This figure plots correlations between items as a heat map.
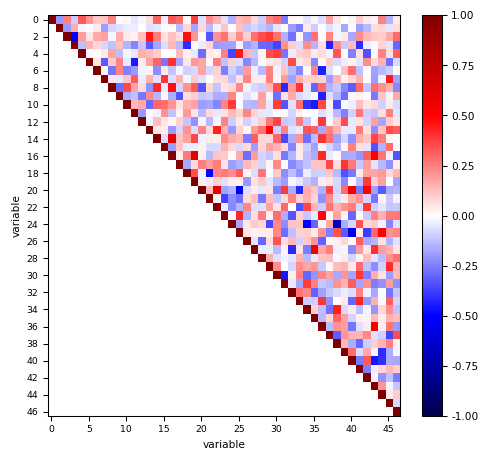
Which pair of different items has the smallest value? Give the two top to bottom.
24, 38
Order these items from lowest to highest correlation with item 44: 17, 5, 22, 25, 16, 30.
17, 22, 30, 5, 16, 25
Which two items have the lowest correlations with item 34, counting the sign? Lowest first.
24, 10
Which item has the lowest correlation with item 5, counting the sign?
11
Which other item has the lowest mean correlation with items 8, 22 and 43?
9
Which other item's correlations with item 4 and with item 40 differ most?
25
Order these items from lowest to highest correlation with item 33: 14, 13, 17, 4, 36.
17, 13, 4, 14, 36
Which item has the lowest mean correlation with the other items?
3
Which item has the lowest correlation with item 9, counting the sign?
36
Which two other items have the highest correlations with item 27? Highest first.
35, 43
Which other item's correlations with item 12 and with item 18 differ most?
39
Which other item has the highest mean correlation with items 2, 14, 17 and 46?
37
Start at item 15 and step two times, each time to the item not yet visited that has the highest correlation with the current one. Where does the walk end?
45
